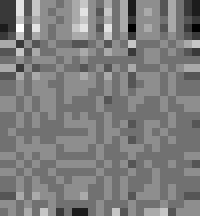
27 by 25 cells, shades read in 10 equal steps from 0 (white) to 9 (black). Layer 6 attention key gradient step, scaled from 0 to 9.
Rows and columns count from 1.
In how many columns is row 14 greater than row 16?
11
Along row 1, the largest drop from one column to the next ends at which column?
3
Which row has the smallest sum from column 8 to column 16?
4
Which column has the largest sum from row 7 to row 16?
17
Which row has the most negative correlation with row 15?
9
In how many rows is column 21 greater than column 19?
15
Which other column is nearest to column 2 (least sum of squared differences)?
24
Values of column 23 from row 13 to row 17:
4 5 5 5 5
